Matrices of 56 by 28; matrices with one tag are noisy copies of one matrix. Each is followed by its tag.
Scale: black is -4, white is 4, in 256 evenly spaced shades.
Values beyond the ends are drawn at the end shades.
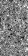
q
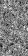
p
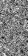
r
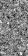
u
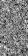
r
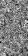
r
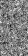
u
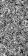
r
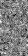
u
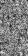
u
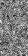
u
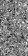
q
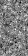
p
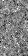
r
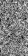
q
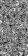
u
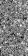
q
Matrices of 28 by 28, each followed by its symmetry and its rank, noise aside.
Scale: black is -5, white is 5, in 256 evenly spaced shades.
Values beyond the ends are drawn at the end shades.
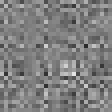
symmetric, rank two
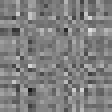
antisymmetric, rank two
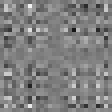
no symmetry, rank two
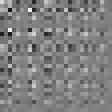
symmetric, rank two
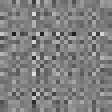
antisymmetric, rank two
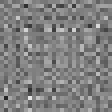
no symmetry, rank three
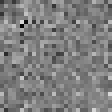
symmetric, rank four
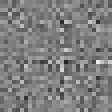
no symmetry, rank four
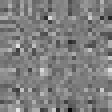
antisymmetric, rank four
